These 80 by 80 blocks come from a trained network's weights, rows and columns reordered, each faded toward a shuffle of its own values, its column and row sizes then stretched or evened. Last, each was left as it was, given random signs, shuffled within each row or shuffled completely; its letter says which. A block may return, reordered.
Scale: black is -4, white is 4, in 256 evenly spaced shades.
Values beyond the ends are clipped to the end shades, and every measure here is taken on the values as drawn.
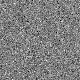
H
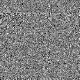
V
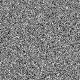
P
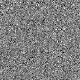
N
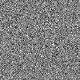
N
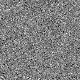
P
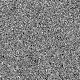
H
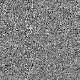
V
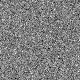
H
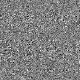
V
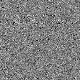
P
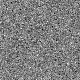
H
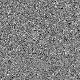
P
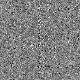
V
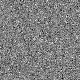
H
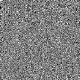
N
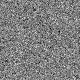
H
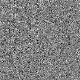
V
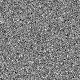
H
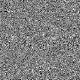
N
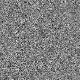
V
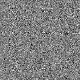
V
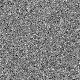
H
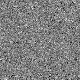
P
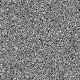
H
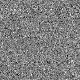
P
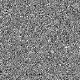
N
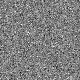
H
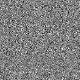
V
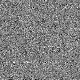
P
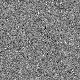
H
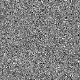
V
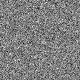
H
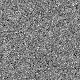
H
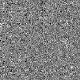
N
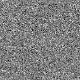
V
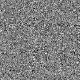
V
